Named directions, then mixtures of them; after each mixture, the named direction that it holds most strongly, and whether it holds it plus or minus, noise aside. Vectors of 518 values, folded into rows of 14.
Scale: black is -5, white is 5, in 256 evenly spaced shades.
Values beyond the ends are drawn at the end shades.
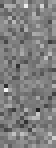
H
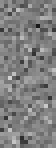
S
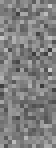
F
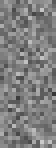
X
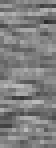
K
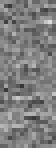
K, minus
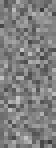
X, minus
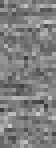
K, minus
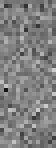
H, minus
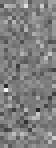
H, plus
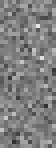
S, minus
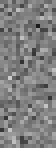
S, plus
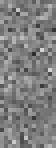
F, plus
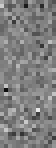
H, minus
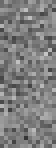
F, minus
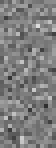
S, minus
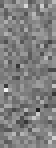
H, plus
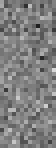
S, plus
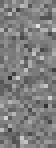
S, minus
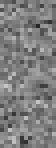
S, plus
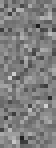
S, plus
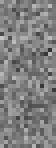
F, plus
